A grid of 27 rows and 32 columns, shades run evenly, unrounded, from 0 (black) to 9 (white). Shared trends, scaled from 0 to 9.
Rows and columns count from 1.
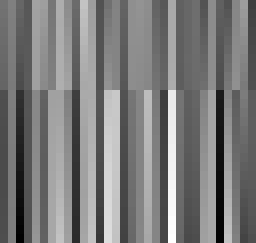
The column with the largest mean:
22
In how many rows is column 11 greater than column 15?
10
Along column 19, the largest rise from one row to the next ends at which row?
11
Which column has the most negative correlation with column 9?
23
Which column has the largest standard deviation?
14
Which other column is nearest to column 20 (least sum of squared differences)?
2
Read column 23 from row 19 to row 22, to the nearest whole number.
4 4 4 4
